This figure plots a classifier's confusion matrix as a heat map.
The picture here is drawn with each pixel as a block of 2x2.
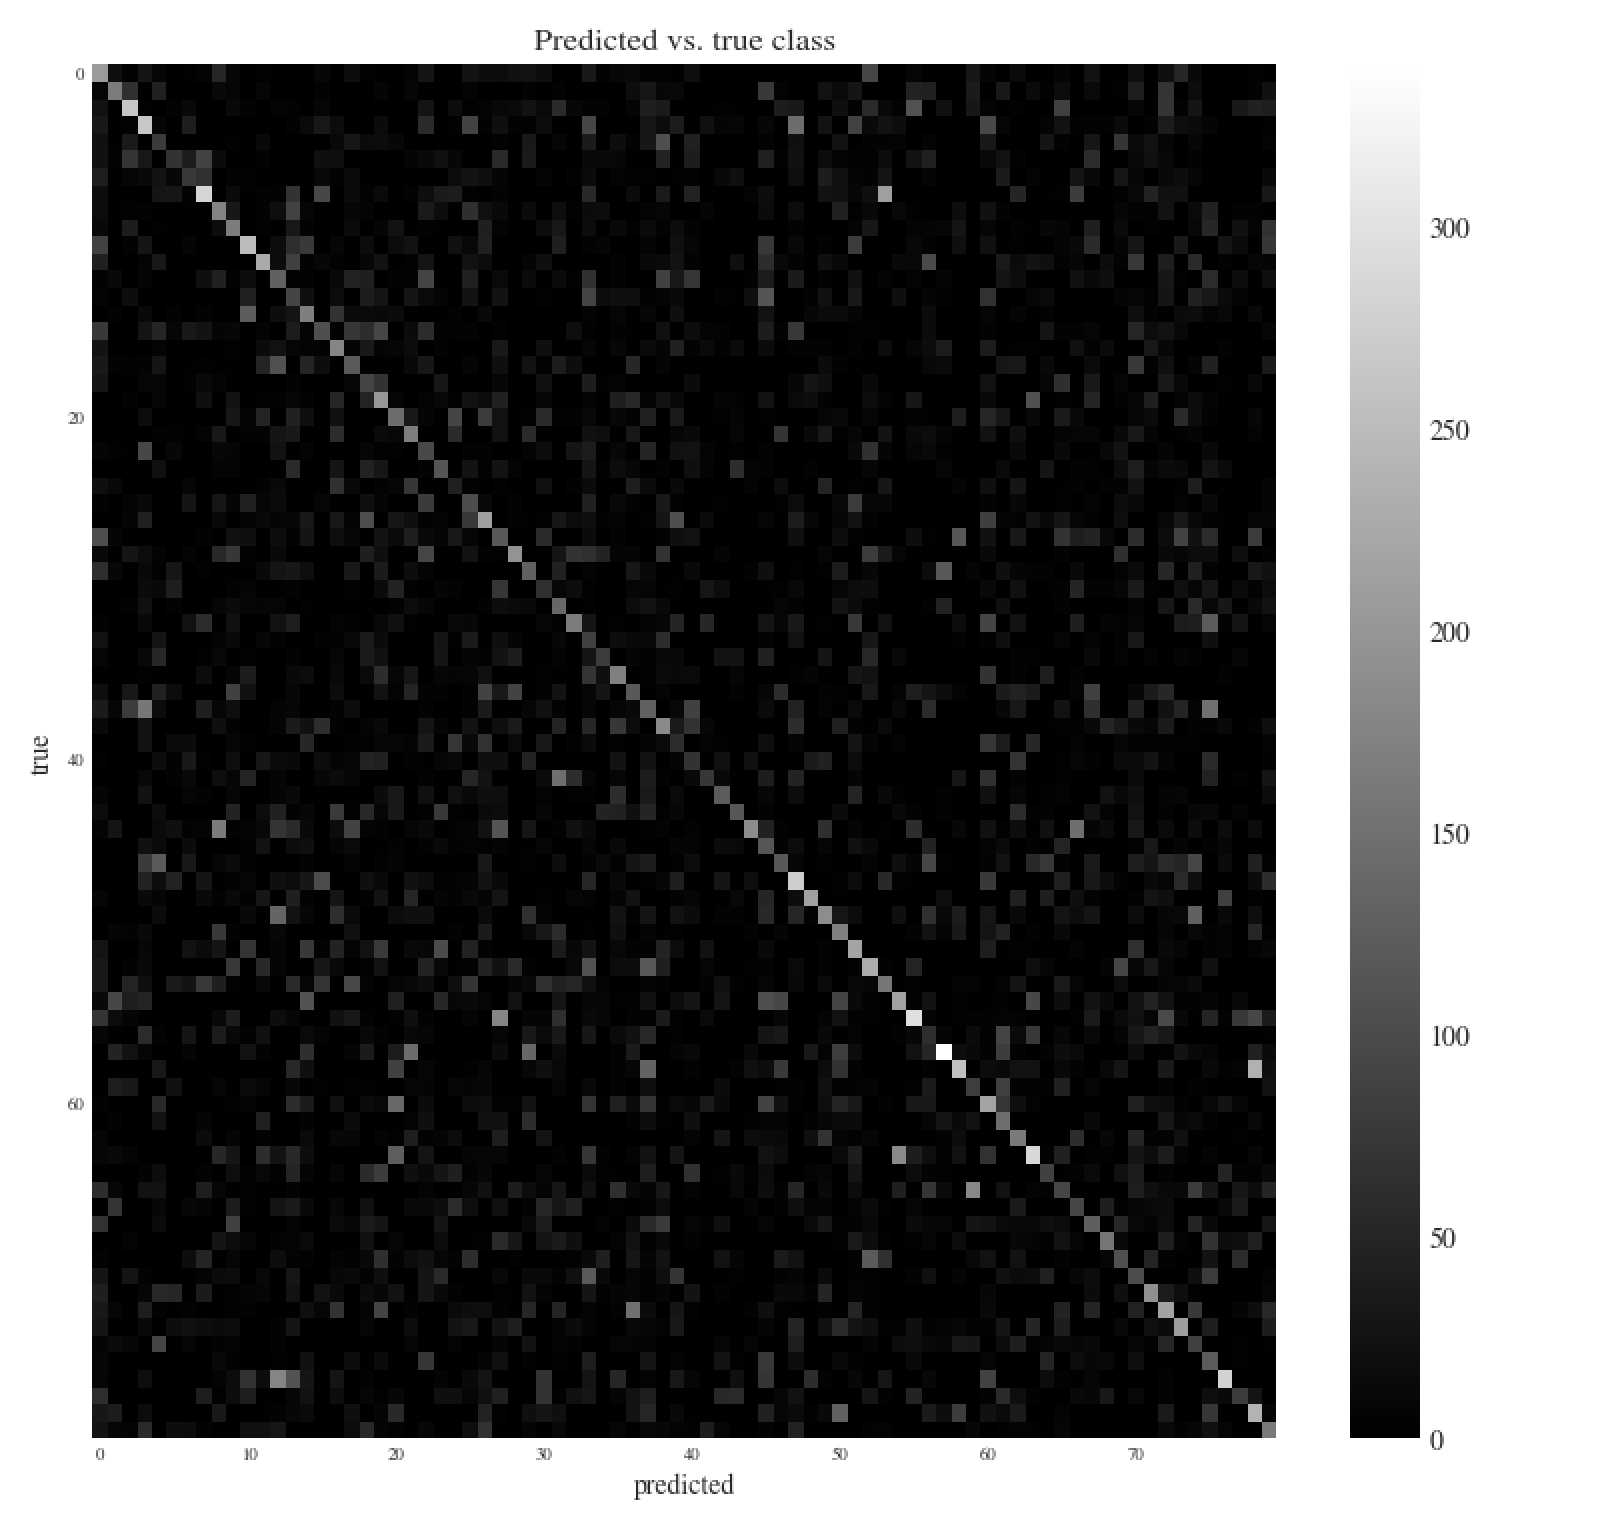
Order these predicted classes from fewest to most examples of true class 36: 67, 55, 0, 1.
1, 0, 55, 67
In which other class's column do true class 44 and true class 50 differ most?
66
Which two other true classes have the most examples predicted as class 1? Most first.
54, 66
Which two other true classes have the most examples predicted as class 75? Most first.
37, 32
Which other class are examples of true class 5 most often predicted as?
7
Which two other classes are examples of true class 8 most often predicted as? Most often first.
13, 25
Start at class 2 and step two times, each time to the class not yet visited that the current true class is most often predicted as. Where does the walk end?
27
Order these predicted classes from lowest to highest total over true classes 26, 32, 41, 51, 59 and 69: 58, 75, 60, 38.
58, 38, 75, 60
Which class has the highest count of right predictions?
57
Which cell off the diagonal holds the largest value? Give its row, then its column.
58, 78
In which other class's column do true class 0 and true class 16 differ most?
52
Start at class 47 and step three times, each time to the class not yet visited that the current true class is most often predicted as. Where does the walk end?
63
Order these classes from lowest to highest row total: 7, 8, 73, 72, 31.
31, 8, 73, 72, 7
